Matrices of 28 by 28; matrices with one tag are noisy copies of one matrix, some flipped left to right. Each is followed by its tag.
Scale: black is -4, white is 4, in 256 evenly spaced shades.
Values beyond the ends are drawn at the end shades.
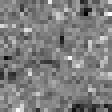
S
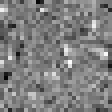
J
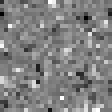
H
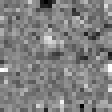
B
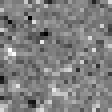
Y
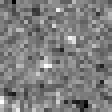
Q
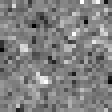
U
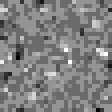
J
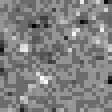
U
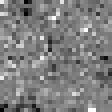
S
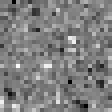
Q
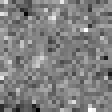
S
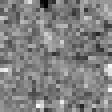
B
